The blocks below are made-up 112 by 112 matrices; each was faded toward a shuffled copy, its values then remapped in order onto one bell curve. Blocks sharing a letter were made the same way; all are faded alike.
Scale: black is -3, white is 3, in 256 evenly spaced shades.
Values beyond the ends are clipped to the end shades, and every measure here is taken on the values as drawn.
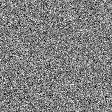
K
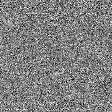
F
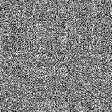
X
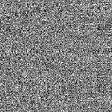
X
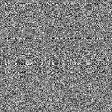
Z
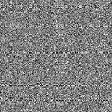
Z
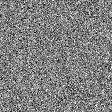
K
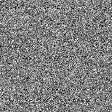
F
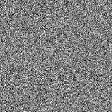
X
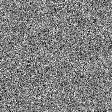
K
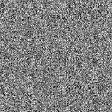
X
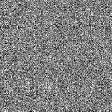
X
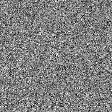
F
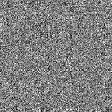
X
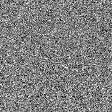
F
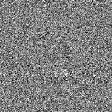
X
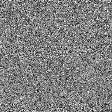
F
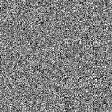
X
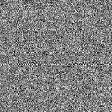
Z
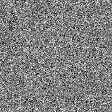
F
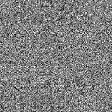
X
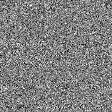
F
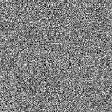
X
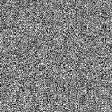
X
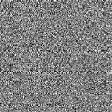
Z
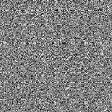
Z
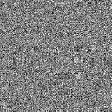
X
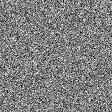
K
